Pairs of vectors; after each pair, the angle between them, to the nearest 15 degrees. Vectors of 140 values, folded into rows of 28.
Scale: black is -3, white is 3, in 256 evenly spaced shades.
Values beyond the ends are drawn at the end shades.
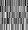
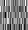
165 degrees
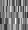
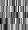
30 degrees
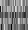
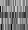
15 degrees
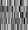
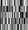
30 degrees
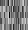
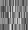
135 degrees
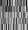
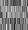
105 degrees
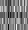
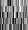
75 degrees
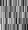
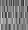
60 degrees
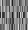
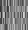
120 degrees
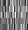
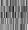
150 degrees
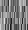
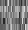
120 degrees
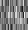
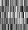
15 degrees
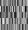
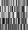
150 degrees
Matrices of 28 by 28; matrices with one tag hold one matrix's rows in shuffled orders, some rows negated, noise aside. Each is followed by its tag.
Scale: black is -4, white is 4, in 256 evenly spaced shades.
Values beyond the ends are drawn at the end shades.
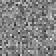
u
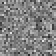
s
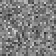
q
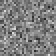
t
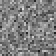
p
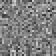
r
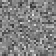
p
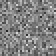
u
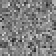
r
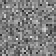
u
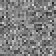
s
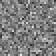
p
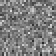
s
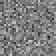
t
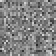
s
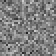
q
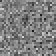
s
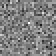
s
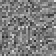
p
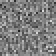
u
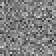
s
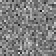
u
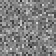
u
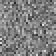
u
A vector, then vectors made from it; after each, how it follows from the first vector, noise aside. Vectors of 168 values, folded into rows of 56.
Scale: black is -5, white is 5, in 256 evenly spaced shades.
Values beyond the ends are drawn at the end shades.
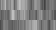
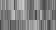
copied.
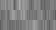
shrunk.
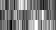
reversed, scaled up.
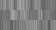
shrunk.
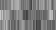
wrapped around.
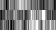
reversed, scaled up.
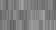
reversed, shrunk.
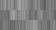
shrunk.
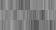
reversed, negated, shrunk.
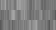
shrunk.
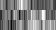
reversed, scaled up.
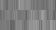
reversed, shrunk.
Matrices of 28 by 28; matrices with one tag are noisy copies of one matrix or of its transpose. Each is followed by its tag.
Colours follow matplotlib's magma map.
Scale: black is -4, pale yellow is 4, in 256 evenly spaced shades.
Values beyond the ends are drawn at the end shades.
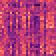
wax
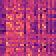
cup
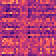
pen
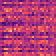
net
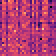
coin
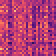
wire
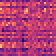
coin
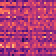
coin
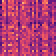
coin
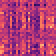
wax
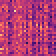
wire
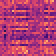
wax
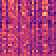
coin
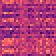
pen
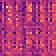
net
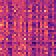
wire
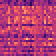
cup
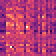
cup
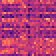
pen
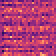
net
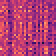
wire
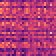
coin
